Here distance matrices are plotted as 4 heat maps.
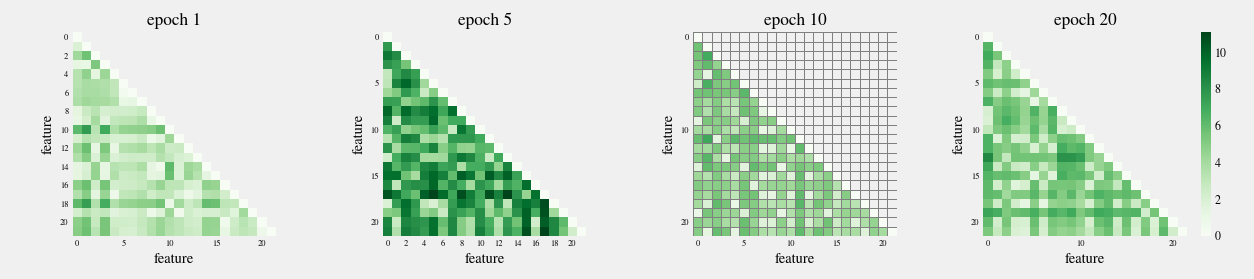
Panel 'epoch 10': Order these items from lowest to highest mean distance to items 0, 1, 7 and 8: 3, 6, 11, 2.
3, 6, 2, 11
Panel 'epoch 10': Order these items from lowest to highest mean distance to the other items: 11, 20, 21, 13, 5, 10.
10, 20, 21, 13, 5, 11
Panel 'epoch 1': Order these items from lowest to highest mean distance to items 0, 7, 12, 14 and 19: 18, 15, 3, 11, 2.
11, 15, 3, 2, 18
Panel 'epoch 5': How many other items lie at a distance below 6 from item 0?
7
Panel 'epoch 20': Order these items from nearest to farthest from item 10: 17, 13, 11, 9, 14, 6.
9, 6, 17, 11, 14, 13
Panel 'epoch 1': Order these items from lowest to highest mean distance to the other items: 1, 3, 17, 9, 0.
17, 9, 0, 3, 1
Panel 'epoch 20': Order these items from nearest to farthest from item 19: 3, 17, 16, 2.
17, 2, 3, 16
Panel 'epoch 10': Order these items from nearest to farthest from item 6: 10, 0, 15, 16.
16, 15, 10, 0
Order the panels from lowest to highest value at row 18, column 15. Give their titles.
epoch 10, epoch 20, epoch 1, epoch 5
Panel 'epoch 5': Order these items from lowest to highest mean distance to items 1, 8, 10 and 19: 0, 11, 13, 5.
11, 13, 0, 5
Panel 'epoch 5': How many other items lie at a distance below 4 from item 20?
5
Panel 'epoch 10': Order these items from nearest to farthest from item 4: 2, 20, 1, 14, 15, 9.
1, 15, 20, 9, 14, 2
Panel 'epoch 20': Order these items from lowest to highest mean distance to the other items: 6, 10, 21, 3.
6, 21, 3, 10
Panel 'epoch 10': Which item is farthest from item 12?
11
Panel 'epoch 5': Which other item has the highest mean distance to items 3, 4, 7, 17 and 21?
8
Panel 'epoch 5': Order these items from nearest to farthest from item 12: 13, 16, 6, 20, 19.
20, 16, 6, 19, 13
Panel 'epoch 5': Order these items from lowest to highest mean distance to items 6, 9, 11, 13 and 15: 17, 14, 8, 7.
7, 14, 8, 17
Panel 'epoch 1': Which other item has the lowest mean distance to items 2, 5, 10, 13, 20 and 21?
16
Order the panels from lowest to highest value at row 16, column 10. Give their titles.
epoch 1, epoch 10, epoch 20, epoch 5
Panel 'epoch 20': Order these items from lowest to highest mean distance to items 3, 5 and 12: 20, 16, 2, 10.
16, 20, 2, 10
